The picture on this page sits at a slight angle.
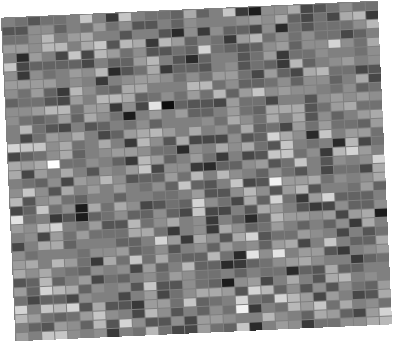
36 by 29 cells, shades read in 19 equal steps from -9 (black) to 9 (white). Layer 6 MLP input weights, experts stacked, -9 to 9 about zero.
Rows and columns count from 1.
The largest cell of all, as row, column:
17, 4
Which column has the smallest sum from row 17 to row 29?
16
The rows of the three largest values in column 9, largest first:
35, 10, 22
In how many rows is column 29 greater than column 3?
16
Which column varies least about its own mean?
28
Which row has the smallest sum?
23
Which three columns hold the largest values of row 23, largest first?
1, 15, 20
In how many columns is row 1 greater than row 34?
8
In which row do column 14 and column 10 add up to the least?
3
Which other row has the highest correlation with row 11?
7
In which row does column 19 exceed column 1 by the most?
26
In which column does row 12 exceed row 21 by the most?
21
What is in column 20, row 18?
2
